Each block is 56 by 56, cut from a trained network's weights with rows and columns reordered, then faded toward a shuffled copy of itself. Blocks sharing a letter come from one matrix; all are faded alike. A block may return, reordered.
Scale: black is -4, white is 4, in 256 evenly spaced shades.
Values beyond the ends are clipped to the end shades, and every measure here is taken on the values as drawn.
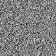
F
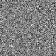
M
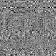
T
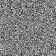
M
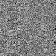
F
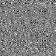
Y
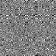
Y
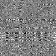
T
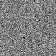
M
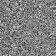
M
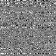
T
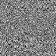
F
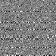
Y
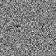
F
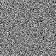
F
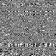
T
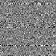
T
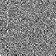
F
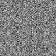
M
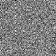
F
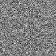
F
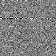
T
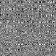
Y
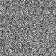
F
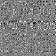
Y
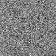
M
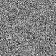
M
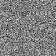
M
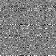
T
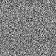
F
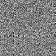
F
